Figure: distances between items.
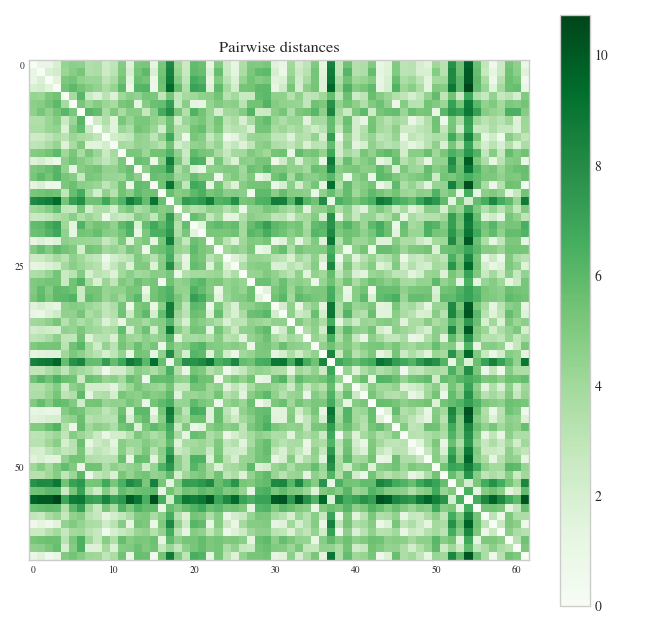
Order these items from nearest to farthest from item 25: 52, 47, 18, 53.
47, 18, 53, 52
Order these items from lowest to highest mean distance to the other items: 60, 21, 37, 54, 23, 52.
60, 23, 21, 52, 37, 54
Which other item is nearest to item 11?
32
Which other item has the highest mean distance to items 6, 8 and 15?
54
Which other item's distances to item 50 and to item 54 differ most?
6
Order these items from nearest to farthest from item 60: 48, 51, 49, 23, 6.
51, 48, 49, 23, 6
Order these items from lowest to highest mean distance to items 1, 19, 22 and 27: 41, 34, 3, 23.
3, 34, 41, 23
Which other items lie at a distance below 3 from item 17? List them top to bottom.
37, 52, 54
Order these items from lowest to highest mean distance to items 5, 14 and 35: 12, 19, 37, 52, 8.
8, 19, 12, 52, 37
